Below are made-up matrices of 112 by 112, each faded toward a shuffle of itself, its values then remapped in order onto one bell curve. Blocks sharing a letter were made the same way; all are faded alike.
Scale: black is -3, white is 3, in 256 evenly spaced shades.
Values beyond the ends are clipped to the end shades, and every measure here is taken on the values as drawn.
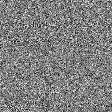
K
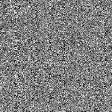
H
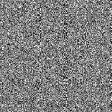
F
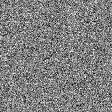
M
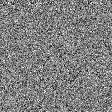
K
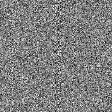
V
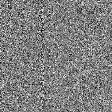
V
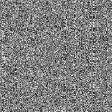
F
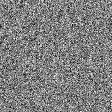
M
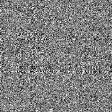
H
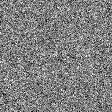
M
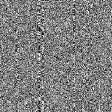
F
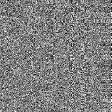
F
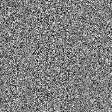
V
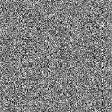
F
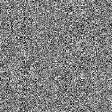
H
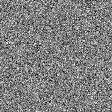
M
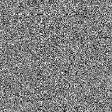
H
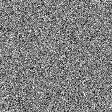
M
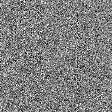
V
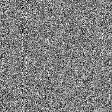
V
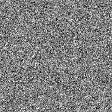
K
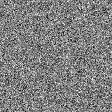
M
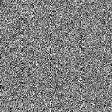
F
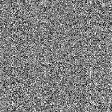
H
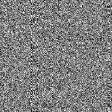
F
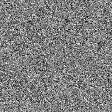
K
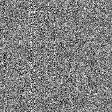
V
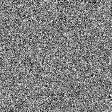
K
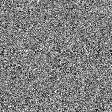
K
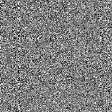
H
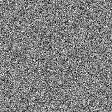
M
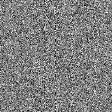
V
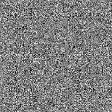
H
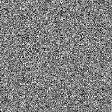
H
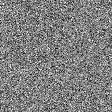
M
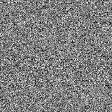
K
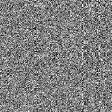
F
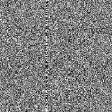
F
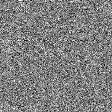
K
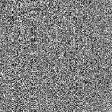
F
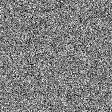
M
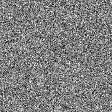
M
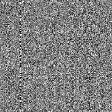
F
